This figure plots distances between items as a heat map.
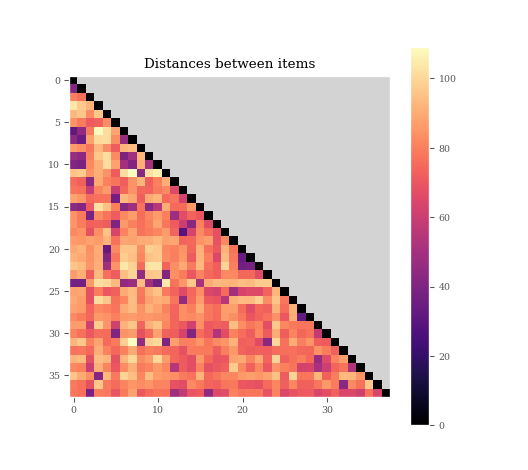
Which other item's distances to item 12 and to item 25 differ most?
19
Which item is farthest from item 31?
7
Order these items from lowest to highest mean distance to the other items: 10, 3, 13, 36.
13, 36, 10, 3
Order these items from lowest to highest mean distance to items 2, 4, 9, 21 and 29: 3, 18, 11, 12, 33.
12, 33, 18, 11, 3
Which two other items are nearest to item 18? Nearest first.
13, 26
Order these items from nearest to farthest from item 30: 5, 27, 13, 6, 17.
5, 17, 13, 27, 6
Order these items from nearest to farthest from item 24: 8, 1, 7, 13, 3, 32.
1, 7, 32, 13, 8, 3
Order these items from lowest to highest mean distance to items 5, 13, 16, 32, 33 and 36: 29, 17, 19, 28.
17, 29, 28, 19
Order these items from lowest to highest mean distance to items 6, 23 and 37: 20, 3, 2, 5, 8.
2, 8, 5, 20, 3
